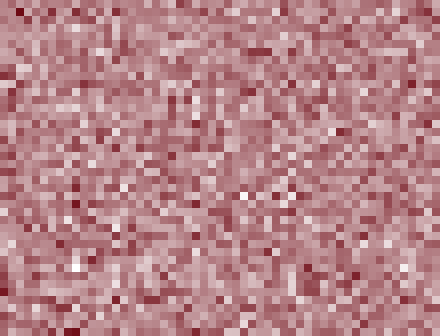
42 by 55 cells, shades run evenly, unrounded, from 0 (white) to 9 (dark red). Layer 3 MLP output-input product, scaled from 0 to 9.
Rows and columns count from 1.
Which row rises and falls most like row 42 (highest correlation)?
19
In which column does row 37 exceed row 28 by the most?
39
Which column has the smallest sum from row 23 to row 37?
15
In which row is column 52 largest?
11
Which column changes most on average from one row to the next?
10
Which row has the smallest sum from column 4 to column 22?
14
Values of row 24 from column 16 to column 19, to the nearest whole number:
1 6 5 5
